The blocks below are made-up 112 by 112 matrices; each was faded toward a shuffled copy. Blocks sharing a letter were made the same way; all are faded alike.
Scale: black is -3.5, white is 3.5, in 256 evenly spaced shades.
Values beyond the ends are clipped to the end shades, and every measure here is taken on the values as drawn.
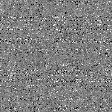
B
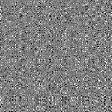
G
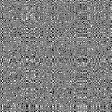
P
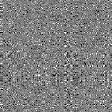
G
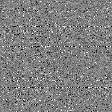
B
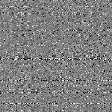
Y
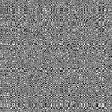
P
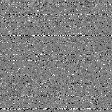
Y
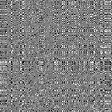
P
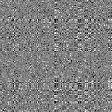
P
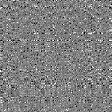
G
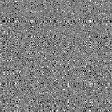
G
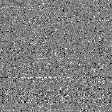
B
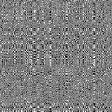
P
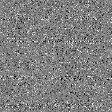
B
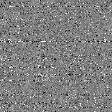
B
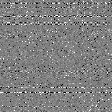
Y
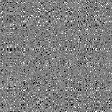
G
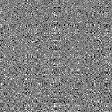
G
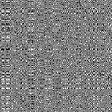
P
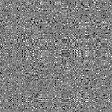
G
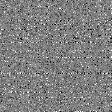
B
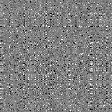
G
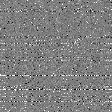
Y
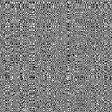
P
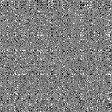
G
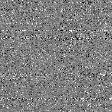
B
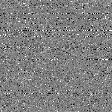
B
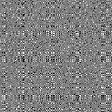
P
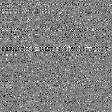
Y
